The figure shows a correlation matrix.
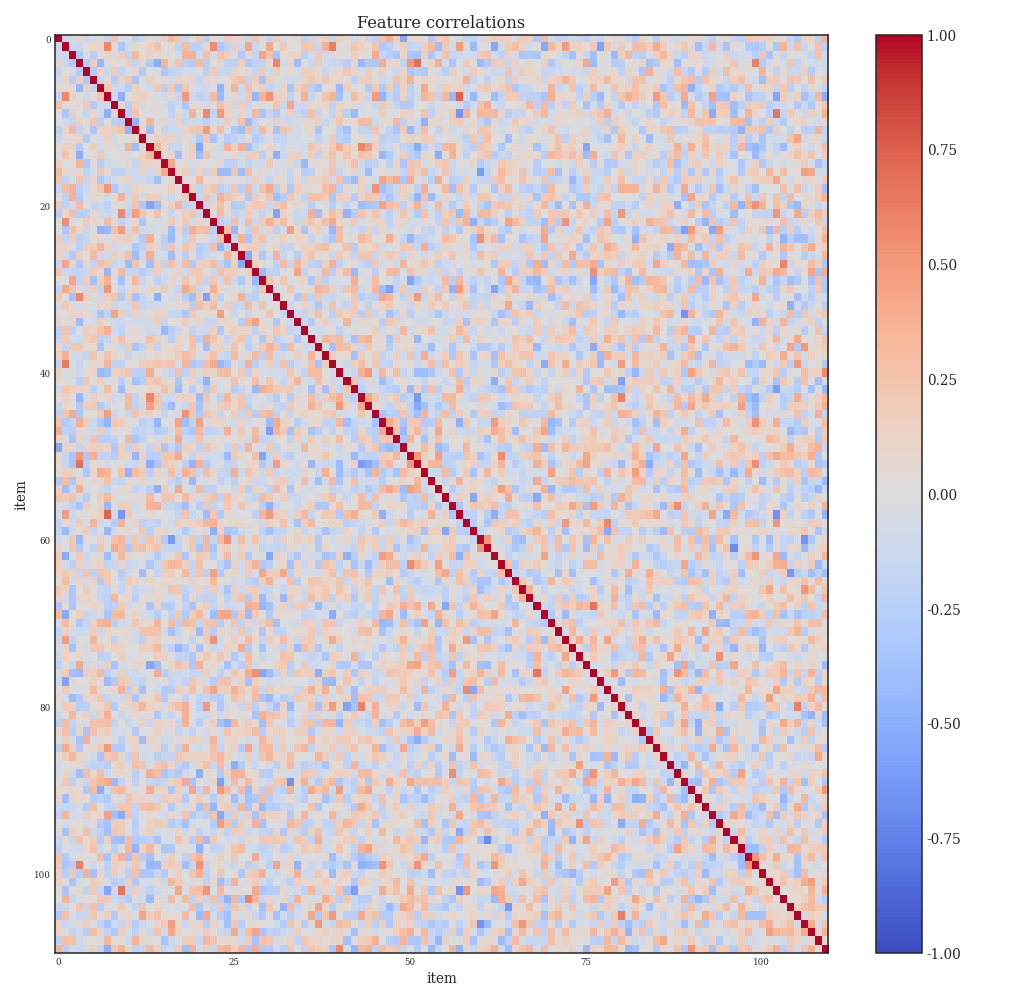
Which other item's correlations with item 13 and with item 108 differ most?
11
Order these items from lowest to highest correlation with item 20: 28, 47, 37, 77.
37, 77, 28, 47
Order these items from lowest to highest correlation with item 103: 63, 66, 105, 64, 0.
0, 105, 64, 66, 63
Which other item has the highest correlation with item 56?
88
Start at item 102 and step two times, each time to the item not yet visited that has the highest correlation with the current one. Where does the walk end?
21
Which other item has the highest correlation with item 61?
60
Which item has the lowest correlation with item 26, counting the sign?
27
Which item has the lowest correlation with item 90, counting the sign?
6
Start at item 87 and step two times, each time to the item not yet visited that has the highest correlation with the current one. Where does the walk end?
94
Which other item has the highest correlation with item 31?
3
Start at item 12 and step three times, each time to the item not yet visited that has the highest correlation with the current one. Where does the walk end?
43
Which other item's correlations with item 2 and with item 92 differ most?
29
